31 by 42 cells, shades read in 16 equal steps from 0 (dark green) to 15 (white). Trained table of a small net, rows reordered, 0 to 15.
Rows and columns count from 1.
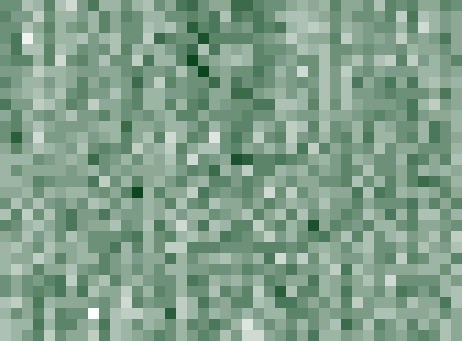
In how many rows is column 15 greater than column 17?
13
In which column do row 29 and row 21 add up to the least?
29
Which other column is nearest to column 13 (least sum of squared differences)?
35
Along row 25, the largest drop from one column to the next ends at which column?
32
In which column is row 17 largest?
10
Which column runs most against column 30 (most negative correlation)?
25
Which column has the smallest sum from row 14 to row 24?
38
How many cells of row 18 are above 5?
33
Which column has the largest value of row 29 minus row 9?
9
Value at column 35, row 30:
5
